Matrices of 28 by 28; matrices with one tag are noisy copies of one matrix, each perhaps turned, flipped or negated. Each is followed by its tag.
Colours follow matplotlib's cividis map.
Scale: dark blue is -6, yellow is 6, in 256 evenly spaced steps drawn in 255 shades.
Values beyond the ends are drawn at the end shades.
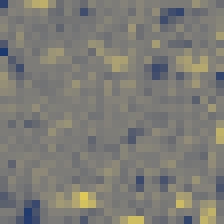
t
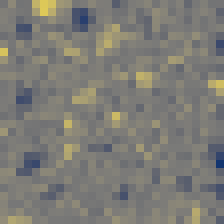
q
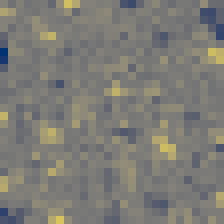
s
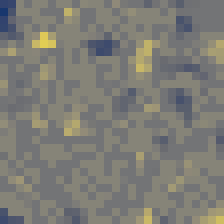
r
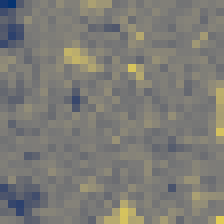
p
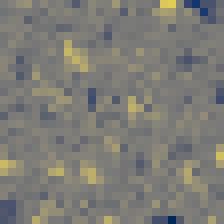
s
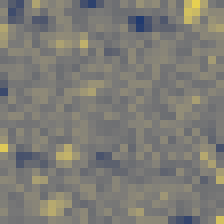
t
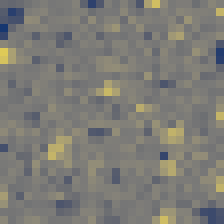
s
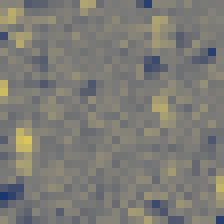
t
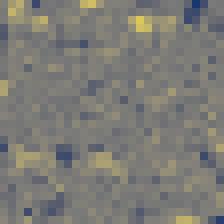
t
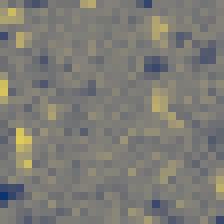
t
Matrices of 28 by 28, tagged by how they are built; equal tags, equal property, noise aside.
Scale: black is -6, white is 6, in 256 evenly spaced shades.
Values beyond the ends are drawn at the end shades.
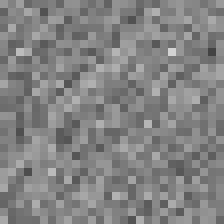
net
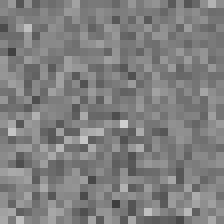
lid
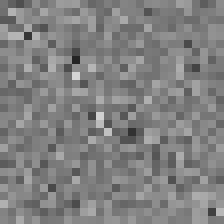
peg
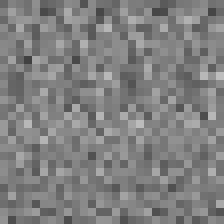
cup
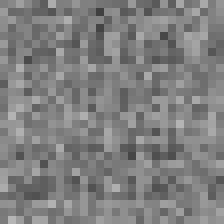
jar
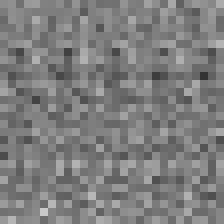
cup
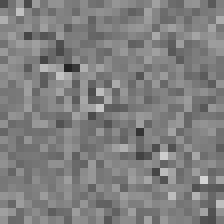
peg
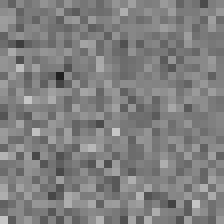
lid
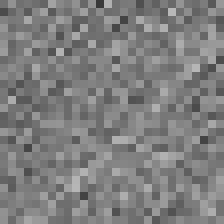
net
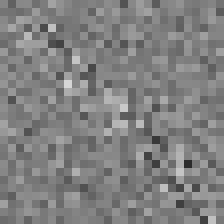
peg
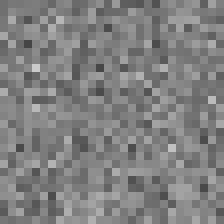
jar
